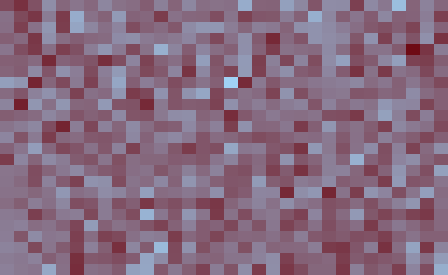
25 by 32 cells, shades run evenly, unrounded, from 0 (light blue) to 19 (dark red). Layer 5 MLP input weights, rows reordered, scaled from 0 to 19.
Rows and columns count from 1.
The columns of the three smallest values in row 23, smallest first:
12, 30, 14
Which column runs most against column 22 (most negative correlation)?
2
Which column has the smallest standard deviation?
1
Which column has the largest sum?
31
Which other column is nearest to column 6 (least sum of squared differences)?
25
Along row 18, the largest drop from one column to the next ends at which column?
22
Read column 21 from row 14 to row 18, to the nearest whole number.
12 6 11 12 16
